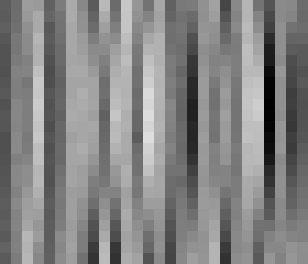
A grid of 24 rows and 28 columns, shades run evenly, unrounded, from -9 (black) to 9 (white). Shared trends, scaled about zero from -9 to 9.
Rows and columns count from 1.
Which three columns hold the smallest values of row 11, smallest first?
25, 18, 27
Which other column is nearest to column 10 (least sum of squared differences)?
20
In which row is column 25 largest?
24
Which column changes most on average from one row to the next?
14
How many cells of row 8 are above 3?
7
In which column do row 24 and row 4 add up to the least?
21
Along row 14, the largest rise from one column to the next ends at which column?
26
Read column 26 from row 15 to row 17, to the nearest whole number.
1 1 1
